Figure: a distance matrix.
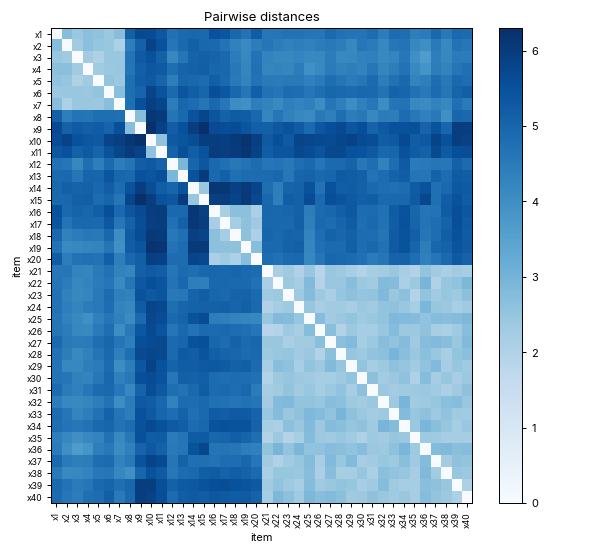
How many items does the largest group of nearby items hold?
20
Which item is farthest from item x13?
x15
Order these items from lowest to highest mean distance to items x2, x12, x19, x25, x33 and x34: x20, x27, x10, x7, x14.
x27, x7, x20, x14, x10
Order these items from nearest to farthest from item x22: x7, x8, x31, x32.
x31, x32, x7, x8
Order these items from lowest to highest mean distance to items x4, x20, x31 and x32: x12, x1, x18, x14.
x18, x1, x12, x14
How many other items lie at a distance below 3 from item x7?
6
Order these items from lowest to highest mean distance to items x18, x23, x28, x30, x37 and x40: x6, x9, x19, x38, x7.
x38, x7, x19, x6, x9
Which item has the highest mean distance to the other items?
x10
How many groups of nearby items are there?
7
